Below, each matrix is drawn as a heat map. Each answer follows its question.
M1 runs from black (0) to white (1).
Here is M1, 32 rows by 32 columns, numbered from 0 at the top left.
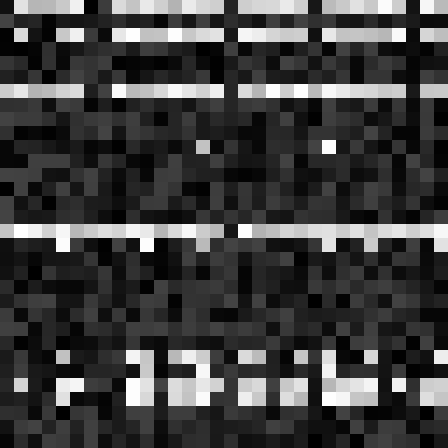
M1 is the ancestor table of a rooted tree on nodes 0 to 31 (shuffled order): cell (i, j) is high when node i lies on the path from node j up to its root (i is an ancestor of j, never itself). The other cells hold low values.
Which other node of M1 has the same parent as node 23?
14
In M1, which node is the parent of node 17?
25
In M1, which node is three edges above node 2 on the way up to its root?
16
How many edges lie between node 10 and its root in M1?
9
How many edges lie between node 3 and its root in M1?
3
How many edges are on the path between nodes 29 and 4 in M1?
9
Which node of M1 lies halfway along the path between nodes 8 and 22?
0
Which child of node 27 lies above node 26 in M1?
28
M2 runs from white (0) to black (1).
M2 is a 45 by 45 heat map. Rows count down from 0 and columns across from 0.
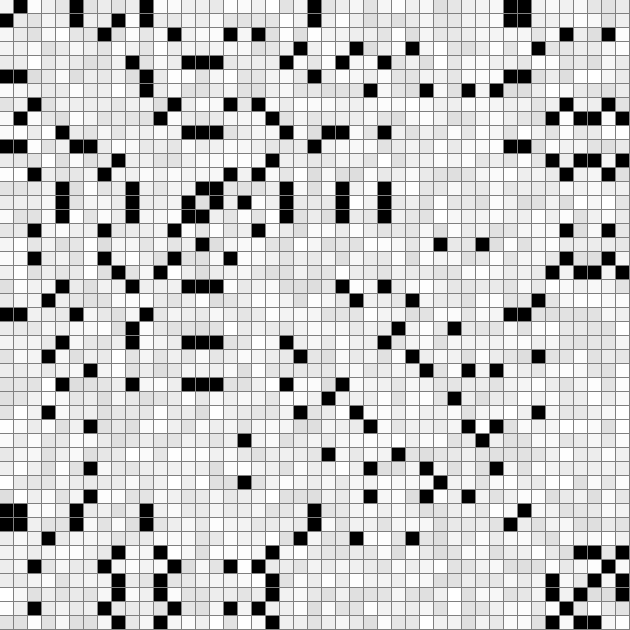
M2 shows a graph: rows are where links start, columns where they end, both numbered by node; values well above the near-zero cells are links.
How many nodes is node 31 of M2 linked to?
2
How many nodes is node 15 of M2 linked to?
7
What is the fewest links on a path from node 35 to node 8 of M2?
4
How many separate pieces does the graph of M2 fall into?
4
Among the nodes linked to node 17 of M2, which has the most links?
node 14
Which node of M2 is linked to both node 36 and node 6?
node 10
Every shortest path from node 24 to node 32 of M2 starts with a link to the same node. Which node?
node 9
